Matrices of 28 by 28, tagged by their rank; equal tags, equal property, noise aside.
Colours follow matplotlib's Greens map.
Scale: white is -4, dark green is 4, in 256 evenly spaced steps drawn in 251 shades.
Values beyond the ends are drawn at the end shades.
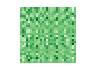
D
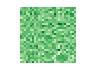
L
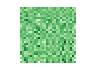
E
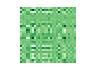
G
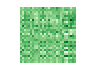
D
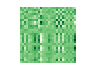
G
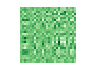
D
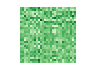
E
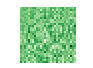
E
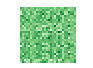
E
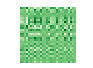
G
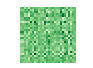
D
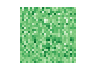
L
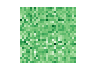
L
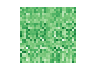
E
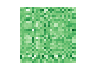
E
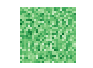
L
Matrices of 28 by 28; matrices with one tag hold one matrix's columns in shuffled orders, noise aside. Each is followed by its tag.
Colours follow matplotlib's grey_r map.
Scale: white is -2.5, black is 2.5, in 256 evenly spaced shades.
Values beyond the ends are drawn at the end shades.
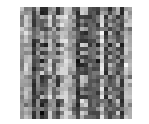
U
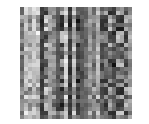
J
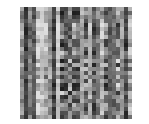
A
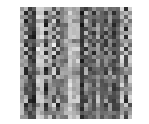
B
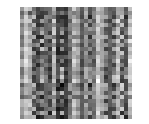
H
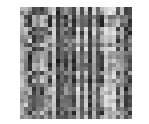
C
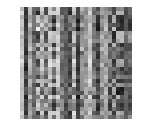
J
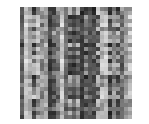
U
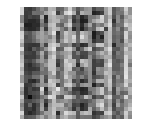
J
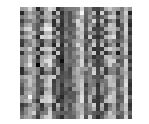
B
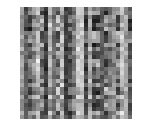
J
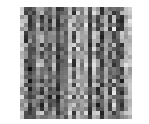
J
